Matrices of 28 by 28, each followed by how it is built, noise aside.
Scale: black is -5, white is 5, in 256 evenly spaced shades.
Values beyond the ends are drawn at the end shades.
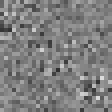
block diagonal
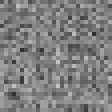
blocks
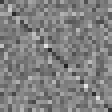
diagonal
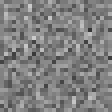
repeating columns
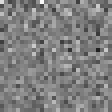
low rank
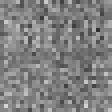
blocks
